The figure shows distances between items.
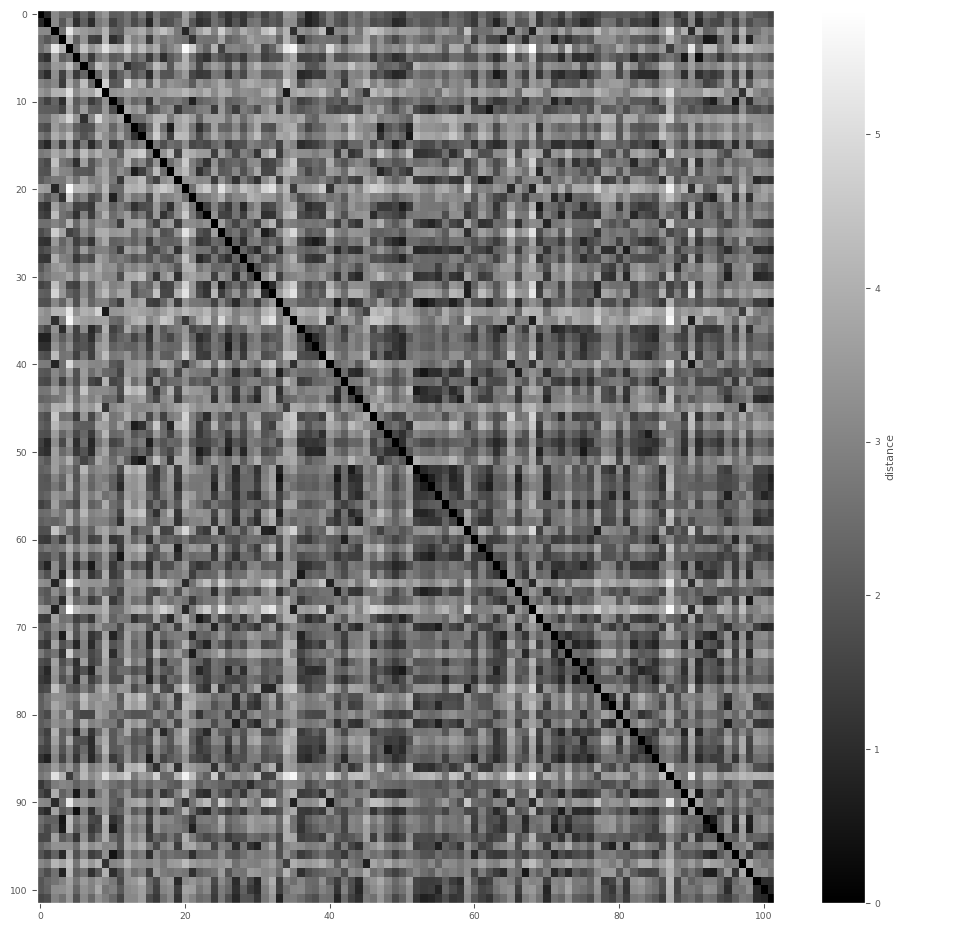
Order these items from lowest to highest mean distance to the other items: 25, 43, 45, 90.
43, 25, 90, 45
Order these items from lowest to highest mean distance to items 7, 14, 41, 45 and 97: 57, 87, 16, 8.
57, 16, 8, 87
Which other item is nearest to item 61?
19
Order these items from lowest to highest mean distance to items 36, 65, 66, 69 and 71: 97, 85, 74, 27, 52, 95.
85, 74, 27, 52, 95, 97
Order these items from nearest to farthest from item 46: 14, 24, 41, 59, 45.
59, 41, 24, 14, 45
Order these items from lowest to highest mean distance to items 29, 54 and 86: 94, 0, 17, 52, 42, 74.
52, 94, 0, 74, 42, 17
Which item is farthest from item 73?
4
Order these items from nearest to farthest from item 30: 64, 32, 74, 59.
74, 64, 59, 32
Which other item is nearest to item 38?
26
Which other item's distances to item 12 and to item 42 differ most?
8
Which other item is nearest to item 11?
62
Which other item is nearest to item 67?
98
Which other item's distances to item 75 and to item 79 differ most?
83
